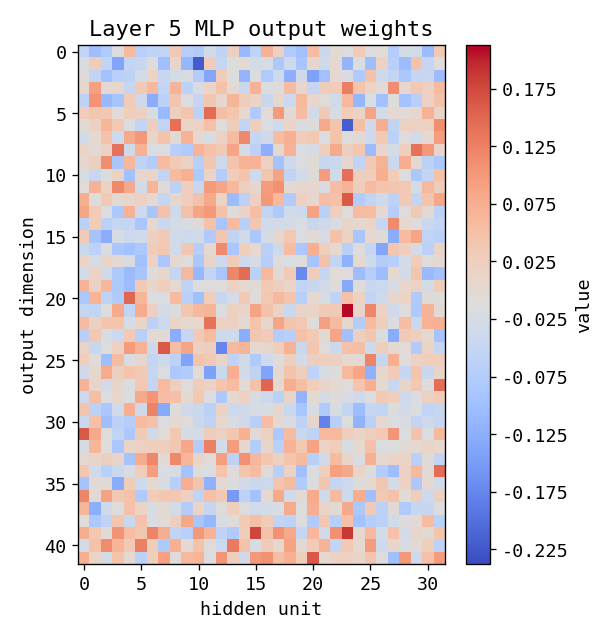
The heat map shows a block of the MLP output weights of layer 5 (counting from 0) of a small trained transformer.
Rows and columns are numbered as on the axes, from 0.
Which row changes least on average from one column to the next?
19
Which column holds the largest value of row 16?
12
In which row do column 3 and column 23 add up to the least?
1
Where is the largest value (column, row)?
23, 21
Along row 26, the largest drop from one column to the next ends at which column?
25
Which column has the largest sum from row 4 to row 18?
11
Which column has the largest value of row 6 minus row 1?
10
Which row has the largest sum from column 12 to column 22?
41
